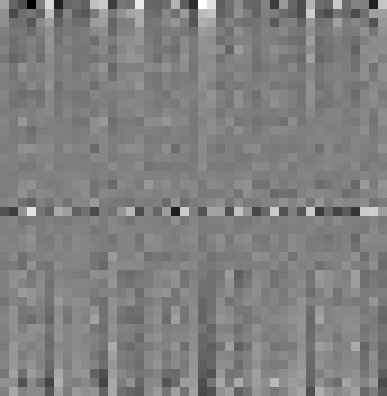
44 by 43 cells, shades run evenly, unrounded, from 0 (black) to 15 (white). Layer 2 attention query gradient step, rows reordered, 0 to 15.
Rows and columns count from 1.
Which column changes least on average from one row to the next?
22
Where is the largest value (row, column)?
1, 23
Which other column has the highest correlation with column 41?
27
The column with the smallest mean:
3
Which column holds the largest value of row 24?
4
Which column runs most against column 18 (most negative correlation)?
35
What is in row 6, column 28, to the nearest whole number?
8
